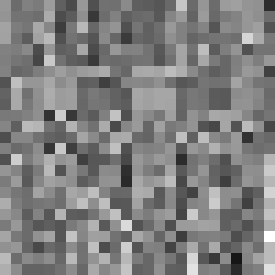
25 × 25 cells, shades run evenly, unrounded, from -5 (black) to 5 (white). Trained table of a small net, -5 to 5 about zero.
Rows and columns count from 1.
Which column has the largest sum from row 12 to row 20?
25
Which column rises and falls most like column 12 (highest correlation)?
9
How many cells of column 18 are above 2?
3
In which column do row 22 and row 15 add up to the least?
17
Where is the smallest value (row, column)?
24, 22
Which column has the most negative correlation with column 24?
20
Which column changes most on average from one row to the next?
10
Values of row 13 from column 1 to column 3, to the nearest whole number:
-2 0 0
